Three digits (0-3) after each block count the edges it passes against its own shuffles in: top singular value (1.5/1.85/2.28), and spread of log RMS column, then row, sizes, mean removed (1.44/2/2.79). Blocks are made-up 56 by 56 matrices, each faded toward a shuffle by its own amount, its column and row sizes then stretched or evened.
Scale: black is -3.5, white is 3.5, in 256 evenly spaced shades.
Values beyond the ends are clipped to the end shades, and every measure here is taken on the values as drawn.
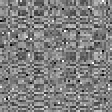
3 0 0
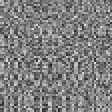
3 0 2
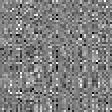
3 3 0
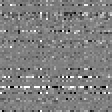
3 0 3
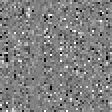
0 2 0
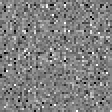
1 1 1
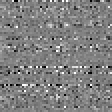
0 1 3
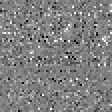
0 0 2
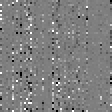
0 3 1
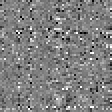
1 2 2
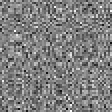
3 1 0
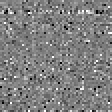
1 0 2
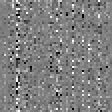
0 3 0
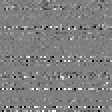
1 0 3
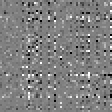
3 3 2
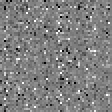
0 2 1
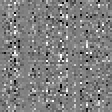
0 3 1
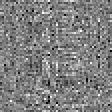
2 1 0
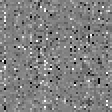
0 2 0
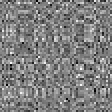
3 1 1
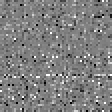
1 0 2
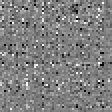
0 2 2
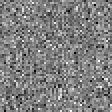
2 0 0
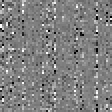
1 3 0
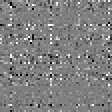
1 2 3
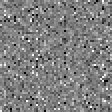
0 1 0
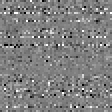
0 0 3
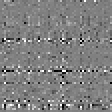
3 2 3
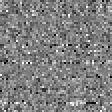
0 0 2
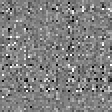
0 2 2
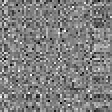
3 1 0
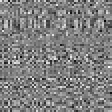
3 0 3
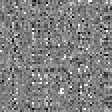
2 2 0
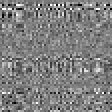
3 1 3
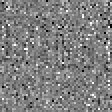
1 1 0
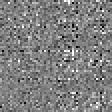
1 2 2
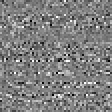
2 0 3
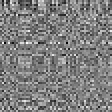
3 0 3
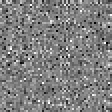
2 0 0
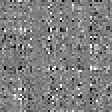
2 3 2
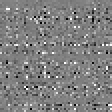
0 2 3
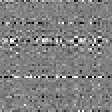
3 1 3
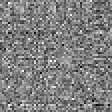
2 0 1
